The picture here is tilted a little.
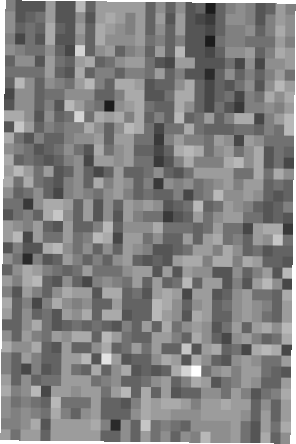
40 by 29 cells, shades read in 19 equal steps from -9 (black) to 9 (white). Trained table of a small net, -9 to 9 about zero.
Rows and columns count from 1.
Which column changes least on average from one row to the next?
14
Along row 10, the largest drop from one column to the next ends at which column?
11
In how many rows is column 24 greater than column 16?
17
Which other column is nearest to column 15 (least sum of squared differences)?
4
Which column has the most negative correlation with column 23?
3
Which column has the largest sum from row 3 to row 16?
8
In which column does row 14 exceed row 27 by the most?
19
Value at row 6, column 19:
2
